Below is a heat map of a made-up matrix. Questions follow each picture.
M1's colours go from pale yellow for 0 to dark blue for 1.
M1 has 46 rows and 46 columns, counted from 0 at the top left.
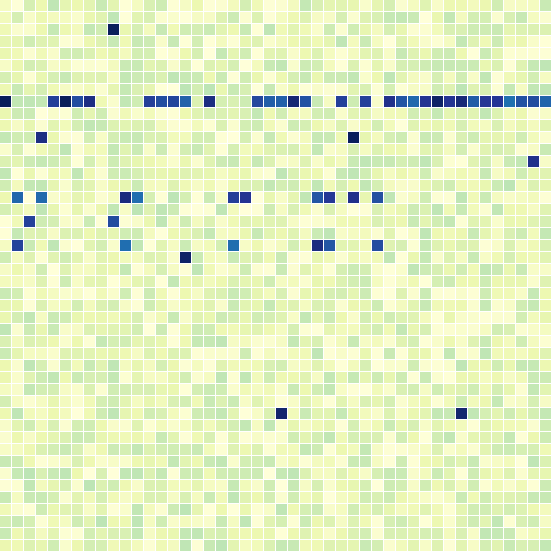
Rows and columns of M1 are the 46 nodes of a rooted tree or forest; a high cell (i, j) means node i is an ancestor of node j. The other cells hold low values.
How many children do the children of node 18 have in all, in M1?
1
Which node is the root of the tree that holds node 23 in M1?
8
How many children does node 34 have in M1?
2
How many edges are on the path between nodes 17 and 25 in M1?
2
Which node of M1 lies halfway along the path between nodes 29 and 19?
16
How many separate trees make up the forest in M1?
3
